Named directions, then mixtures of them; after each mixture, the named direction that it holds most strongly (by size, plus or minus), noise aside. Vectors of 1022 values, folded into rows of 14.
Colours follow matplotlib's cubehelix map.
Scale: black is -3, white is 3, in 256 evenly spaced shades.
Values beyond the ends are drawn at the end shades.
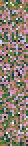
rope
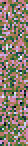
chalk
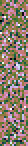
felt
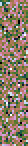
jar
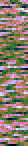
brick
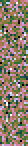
jar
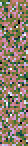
jar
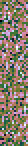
chalk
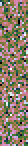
jar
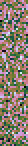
chalk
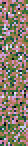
chalk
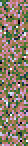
jar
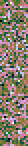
rope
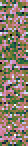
brick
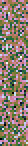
chalk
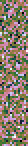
felt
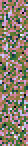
chalk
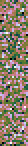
felt
